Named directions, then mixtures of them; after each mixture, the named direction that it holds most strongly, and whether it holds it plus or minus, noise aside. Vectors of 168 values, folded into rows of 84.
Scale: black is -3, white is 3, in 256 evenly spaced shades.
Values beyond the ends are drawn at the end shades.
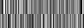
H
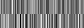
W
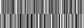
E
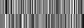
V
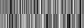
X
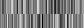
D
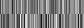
W, minus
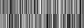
X, plus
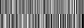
E, minus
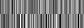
W, minus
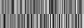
E, plus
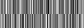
V, minus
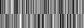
E, minus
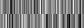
X, plus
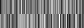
E, minus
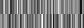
H, plus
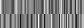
E, plus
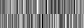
D, plus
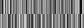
H, plus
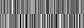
W, plus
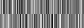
W, plus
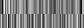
H, plus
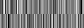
H, plus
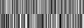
W, minus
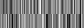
X, plus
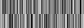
X, plus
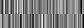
H, plus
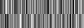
V, minus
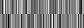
H, plus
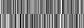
W, plus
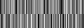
E, minus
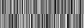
D, plus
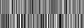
W, minus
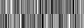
X, minus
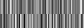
H, minus
